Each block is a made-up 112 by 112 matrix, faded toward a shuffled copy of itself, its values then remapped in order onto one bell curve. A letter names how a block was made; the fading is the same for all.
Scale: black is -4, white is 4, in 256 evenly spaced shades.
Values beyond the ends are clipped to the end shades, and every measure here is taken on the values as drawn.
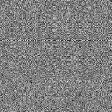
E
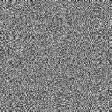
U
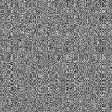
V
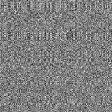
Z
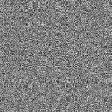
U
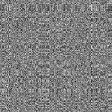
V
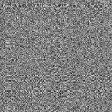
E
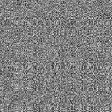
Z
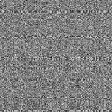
E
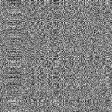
Z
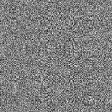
U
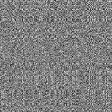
Z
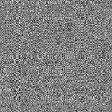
V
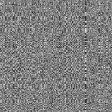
V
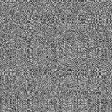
Z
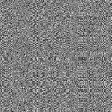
V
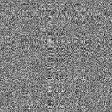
U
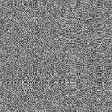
E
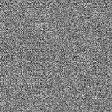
U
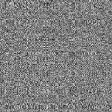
U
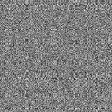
Z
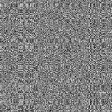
V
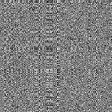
V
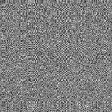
V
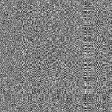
V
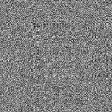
U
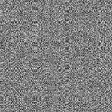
Z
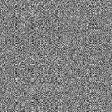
Z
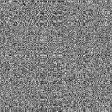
E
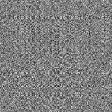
E
